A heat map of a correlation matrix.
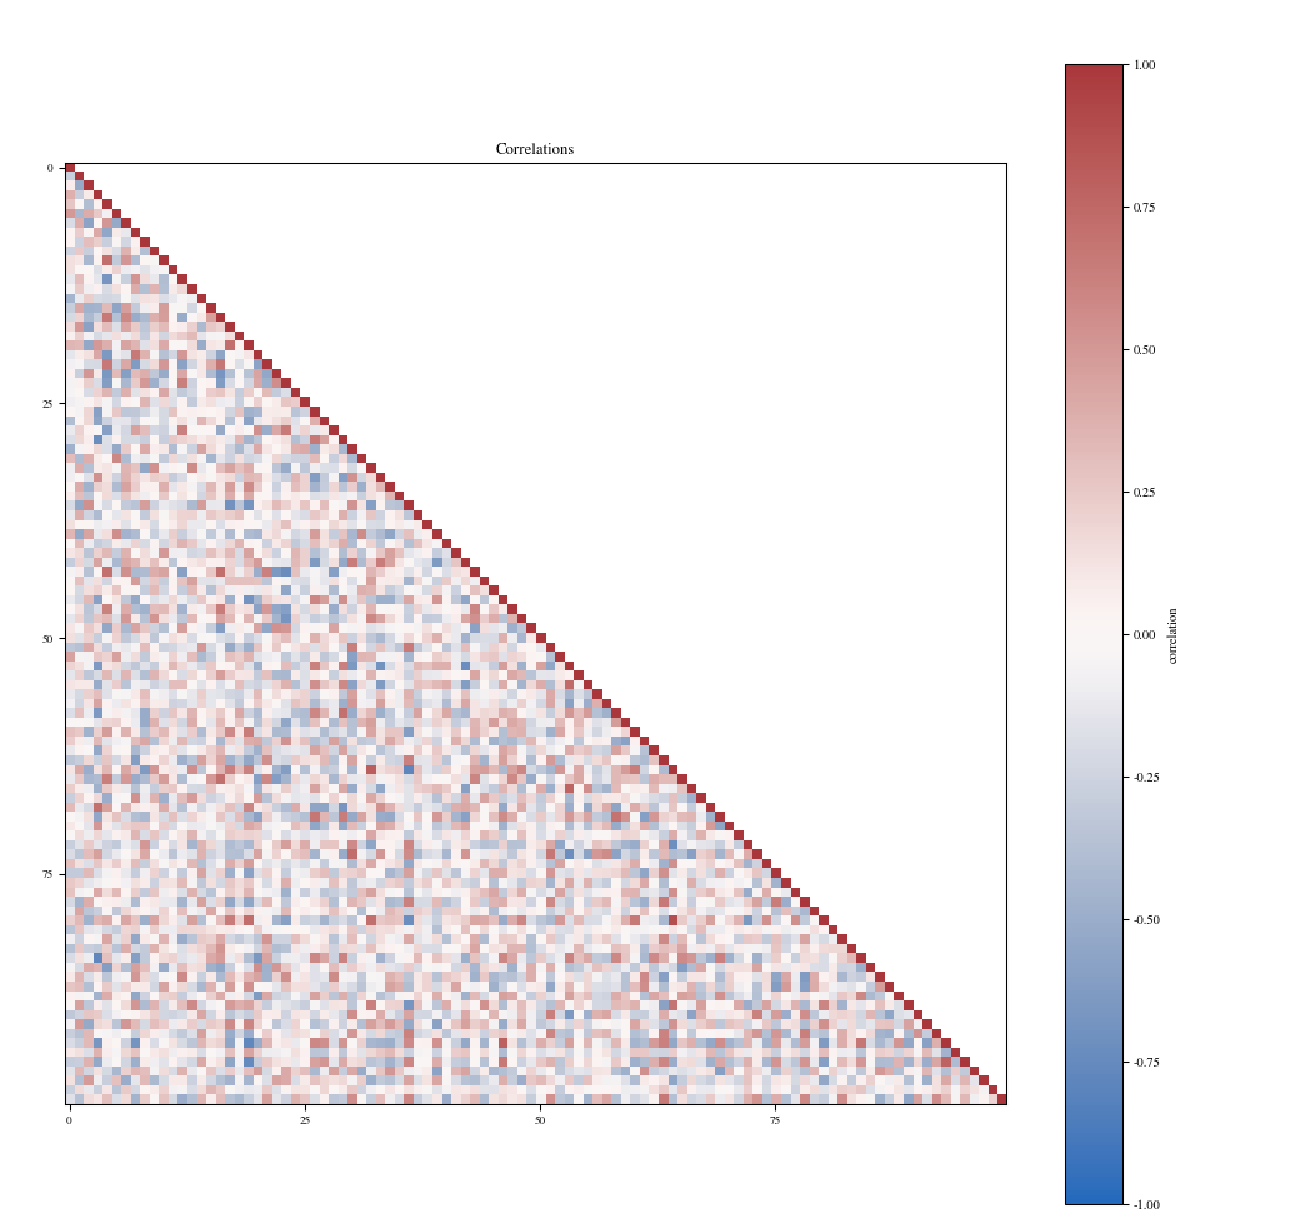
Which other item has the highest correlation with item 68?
3
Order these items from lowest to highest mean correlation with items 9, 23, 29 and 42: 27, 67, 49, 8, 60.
60, 8, 49, 27, 67
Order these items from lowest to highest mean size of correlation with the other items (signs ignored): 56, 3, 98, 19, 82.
98, 56, 82, 3, 19
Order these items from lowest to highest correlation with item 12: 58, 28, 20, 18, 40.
58, 18, 40, 20, 28
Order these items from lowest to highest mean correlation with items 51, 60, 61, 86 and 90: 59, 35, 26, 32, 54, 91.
26, 59, 54, 32, 35, 91
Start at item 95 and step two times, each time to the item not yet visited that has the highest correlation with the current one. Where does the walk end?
46
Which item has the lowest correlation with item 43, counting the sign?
23
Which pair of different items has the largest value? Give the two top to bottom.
64, 80
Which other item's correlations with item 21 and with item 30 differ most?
20
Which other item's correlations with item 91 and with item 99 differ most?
36
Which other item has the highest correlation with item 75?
78
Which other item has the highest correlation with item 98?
15
